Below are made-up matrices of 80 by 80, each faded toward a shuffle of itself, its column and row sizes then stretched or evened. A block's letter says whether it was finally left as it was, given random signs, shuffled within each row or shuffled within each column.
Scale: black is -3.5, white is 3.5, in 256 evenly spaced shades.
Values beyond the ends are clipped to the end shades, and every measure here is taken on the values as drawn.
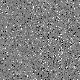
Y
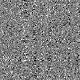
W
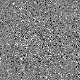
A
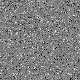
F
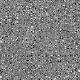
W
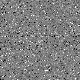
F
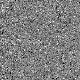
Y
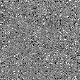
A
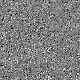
Y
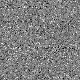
F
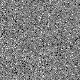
Y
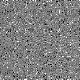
W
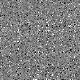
A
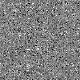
A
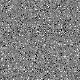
A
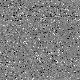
F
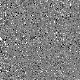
A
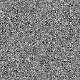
A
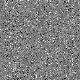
Y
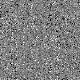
A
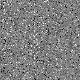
Y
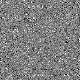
W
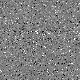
F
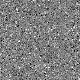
Y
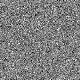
F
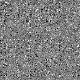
A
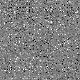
A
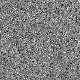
F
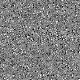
A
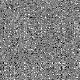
W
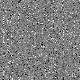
Y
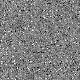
F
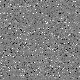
F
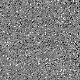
A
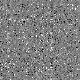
W
